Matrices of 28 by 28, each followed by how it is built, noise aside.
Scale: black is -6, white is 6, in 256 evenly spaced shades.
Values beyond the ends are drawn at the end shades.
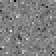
sparse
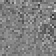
upper triangular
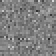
uneven rows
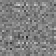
low rank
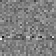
uneven rows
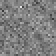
Toeplitz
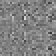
low rank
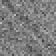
Toeplitz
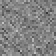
Toeplitz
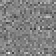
low rank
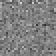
uneven rows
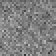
Toeplitz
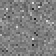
sparse
